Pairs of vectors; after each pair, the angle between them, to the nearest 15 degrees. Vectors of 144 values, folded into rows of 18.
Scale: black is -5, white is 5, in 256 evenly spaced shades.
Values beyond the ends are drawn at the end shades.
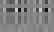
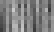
105 degrees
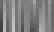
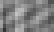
105 degrees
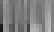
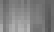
135 degrees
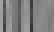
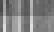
150 degrees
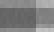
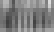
60 degrees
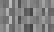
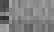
60 degrees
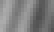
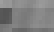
120 degrees
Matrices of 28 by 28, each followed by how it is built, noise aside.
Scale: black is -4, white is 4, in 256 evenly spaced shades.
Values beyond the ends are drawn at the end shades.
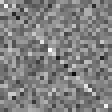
diagonal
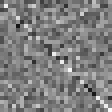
diagonal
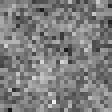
smooth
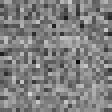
blocks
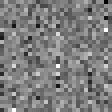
uneven columns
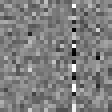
uneven columns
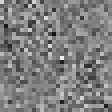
block diagonal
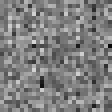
uneven columns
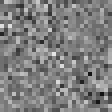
block diagonal
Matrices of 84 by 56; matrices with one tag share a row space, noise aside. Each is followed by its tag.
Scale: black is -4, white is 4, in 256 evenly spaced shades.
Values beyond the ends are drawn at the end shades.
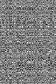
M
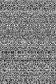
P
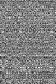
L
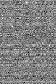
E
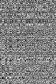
M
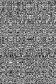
M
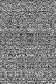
M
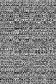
E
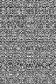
M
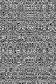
M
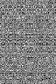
M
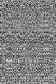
L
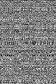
E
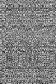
L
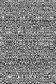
L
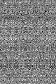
P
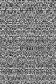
M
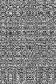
M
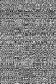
E
